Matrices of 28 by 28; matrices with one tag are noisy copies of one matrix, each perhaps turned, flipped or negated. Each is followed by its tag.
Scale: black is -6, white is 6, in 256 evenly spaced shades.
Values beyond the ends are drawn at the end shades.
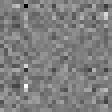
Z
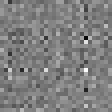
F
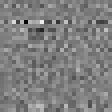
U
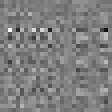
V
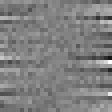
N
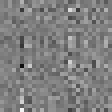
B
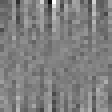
N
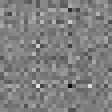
F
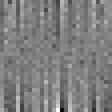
N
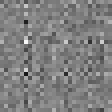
F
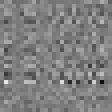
V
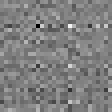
F
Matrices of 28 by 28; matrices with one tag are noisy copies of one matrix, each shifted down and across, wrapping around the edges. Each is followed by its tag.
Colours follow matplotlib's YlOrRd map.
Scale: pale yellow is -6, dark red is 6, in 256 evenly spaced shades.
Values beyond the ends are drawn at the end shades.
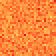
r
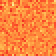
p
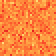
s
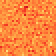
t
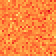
t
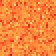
s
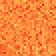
r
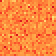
r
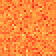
r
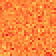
r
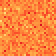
r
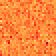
s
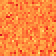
p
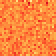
s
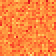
s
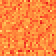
p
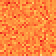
r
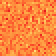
p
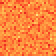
t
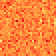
p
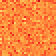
r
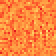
p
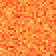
r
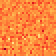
p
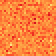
t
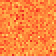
t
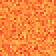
t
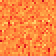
s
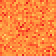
t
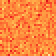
s
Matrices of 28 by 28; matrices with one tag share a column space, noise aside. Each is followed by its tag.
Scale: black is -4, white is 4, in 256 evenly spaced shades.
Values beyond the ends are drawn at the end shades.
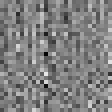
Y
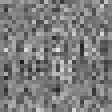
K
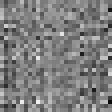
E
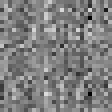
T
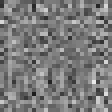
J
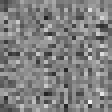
E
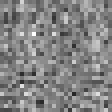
Y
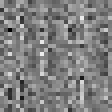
T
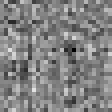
K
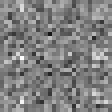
E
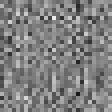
J
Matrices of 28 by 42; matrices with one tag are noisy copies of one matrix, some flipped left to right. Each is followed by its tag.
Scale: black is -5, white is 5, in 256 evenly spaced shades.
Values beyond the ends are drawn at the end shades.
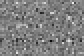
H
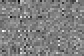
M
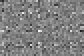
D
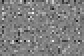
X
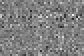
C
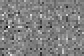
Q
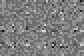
D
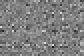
D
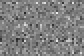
H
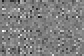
M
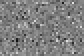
H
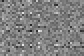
D
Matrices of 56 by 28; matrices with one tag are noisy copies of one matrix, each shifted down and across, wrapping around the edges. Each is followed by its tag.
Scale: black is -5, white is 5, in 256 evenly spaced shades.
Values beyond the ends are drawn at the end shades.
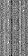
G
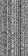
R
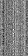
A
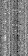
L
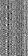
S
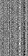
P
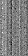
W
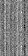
G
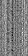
A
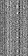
S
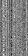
R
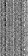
W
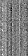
W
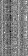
L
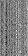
A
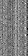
S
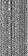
S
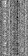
L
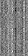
G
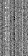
W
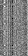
R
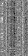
L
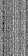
A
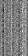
W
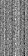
W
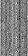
G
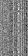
R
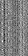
S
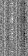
L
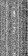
L
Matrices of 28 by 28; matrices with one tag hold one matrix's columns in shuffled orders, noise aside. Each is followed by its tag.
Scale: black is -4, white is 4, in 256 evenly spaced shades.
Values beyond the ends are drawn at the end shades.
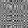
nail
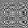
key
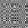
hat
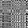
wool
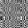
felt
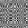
hat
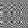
key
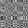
felt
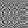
key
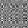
hat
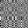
felt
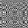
key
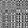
wool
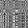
wool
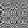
key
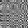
nail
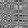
nail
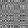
nail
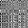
wool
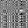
wool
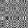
felt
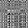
wool
